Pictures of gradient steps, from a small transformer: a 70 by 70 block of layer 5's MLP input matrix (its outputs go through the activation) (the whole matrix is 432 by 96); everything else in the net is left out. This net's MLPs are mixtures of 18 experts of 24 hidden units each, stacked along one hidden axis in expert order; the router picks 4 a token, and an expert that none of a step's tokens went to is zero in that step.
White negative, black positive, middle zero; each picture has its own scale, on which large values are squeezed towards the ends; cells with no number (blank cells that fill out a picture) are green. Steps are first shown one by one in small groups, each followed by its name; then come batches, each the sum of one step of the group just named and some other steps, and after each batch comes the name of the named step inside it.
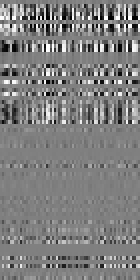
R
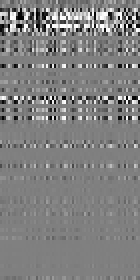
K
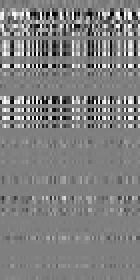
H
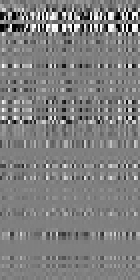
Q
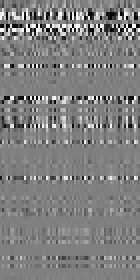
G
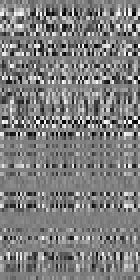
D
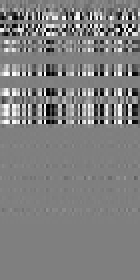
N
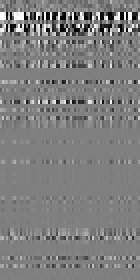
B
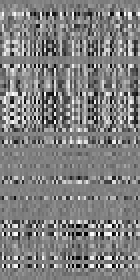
H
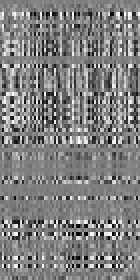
H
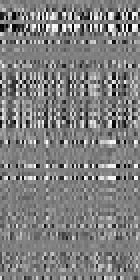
Q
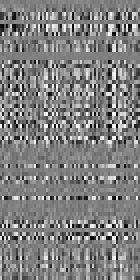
Q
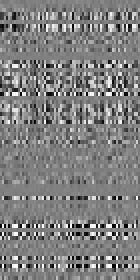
Q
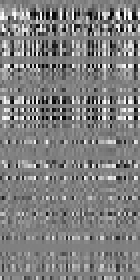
H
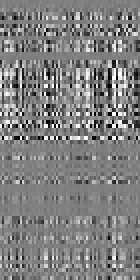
N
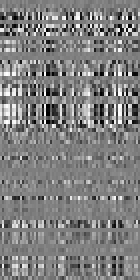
N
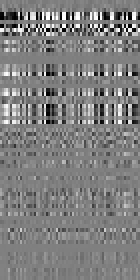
N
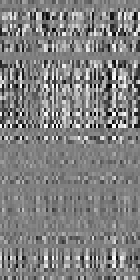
K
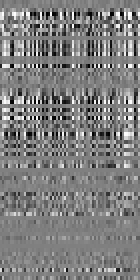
H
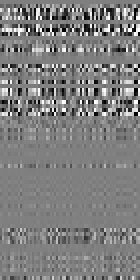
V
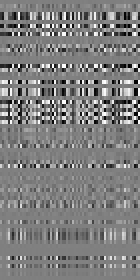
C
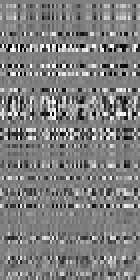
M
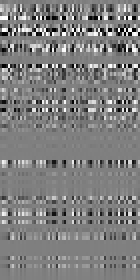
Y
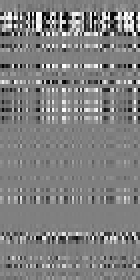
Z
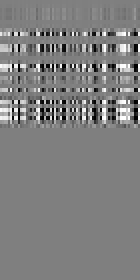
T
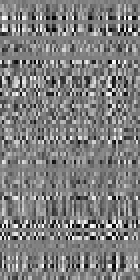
Y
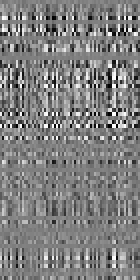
Y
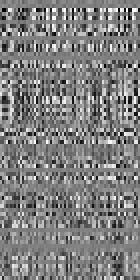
C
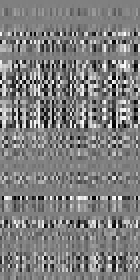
T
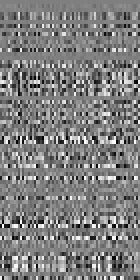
C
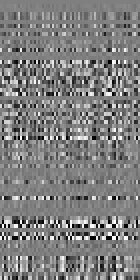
C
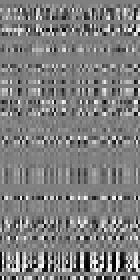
V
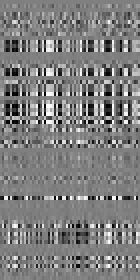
C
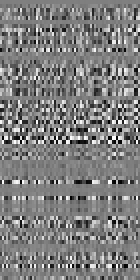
V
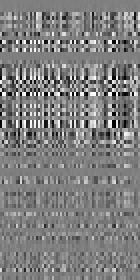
Z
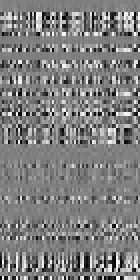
Z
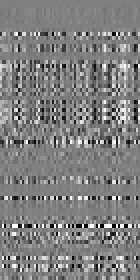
T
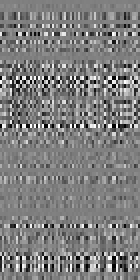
C
